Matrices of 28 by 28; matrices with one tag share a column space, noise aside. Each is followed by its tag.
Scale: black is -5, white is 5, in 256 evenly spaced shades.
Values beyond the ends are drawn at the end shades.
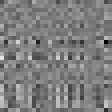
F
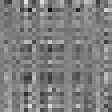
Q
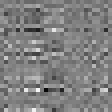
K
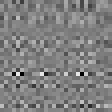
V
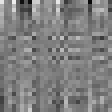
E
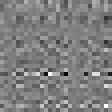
V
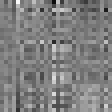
Q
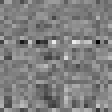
F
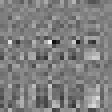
F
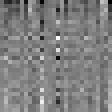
E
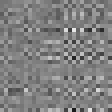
K
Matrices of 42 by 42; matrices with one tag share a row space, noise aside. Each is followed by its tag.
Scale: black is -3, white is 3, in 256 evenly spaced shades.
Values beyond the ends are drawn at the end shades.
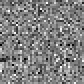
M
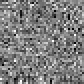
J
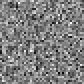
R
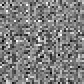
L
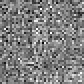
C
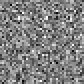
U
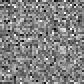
J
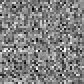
M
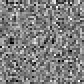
R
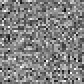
J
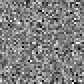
U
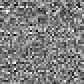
J
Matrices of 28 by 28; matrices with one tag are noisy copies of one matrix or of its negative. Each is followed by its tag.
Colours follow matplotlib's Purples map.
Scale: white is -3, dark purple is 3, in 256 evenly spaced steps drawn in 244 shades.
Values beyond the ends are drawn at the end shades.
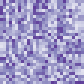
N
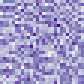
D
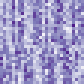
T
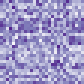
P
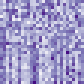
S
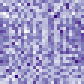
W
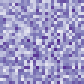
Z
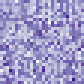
Z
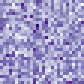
Z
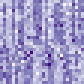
T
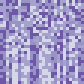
S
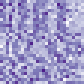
N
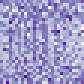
W
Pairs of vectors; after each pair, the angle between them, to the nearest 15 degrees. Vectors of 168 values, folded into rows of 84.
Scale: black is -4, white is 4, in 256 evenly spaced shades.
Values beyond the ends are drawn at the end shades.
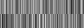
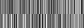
120 degrees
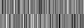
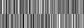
150 degrees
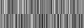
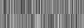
105 degrees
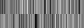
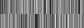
30 degrees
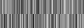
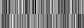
120 degrees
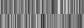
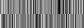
135 degrees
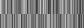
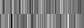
60 degrees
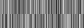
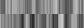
105 degrees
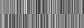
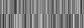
105 degrees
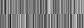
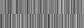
60 degrees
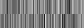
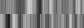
90 degrees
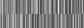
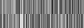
45 degrees
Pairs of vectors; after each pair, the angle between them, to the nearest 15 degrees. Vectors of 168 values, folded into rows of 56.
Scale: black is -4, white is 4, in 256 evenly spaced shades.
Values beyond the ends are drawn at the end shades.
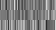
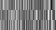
90 degrees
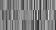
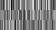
90 degrees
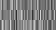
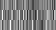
105 degrees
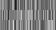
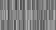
45 degrees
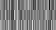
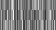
120 degrees
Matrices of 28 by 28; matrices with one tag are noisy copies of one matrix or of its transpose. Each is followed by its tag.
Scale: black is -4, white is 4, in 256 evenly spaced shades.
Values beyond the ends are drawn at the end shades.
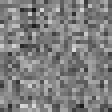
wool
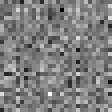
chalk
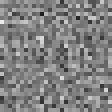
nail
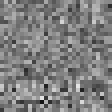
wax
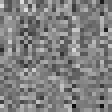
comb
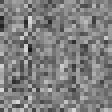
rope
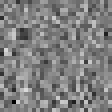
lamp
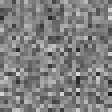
chalk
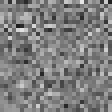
rope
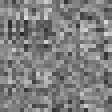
wool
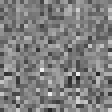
chalk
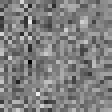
rope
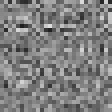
rope
